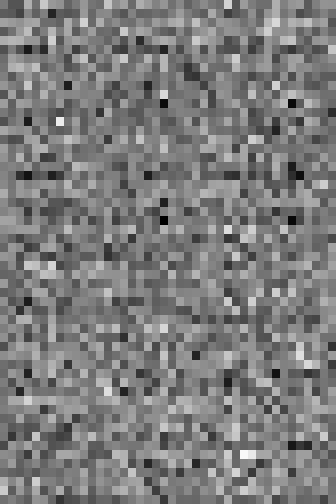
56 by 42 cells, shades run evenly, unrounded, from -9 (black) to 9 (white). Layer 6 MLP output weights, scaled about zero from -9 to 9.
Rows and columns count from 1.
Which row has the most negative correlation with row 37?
12
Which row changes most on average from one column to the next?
49
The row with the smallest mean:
20
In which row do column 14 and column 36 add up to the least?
29
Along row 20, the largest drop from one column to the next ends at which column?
19
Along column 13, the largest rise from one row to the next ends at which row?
14
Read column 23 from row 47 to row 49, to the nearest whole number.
-1 4 -1
